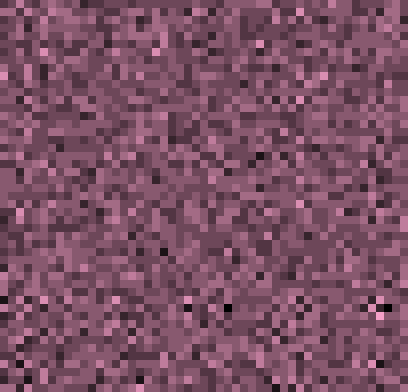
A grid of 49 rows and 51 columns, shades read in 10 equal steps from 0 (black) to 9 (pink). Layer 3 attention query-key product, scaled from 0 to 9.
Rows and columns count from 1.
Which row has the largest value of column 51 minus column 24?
39
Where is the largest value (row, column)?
40, 48
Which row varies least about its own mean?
12
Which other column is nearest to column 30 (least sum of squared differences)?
43
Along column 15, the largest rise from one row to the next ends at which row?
38
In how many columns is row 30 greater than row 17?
18
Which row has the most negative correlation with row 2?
45
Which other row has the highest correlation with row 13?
49
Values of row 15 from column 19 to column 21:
5 6 7
